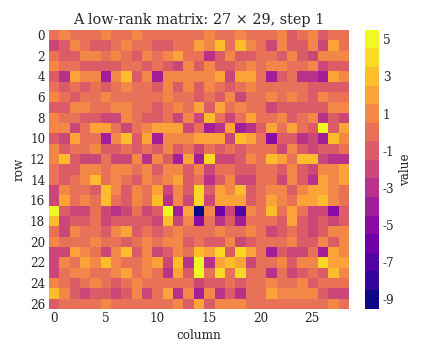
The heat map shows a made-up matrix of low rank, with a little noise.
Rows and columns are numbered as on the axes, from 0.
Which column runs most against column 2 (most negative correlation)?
21
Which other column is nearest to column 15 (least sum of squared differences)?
19
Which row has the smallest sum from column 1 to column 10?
17
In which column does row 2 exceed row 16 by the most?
11
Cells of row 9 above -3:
25
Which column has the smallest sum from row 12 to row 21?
18
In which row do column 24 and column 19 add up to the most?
12
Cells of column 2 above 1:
3
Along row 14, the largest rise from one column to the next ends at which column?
26
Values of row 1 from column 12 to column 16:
0 0 2 1 3
